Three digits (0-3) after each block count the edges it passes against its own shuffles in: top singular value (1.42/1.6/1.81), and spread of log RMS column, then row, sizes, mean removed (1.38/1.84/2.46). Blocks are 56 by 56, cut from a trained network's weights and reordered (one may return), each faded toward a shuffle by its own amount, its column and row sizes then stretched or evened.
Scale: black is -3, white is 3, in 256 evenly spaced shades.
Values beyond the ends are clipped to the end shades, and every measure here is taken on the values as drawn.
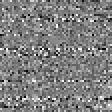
0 0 3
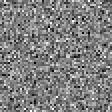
0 1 0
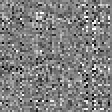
1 3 2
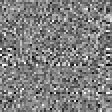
3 1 2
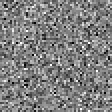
1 1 0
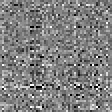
3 2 3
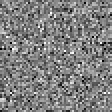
2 0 1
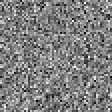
1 1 0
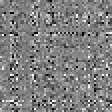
1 3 3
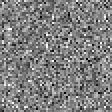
1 1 1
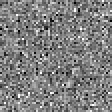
0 1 1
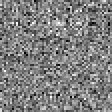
2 1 1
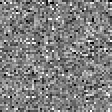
1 1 1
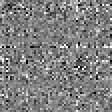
0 2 3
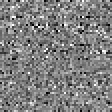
0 0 3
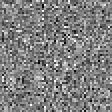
1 2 1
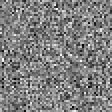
2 0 1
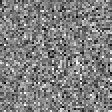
0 1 1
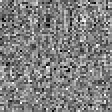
2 0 1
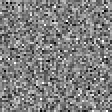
0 0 0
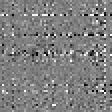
3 3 3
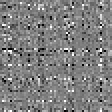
3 3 3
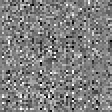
1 3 2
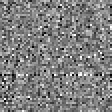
1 1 2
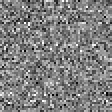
0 0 2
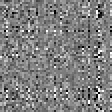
3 3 2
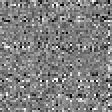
0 2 3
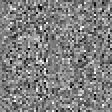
1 3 0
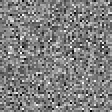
3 2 1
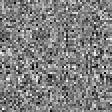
3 2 1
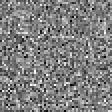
0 1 1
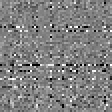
2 2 3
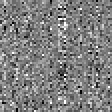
1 3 0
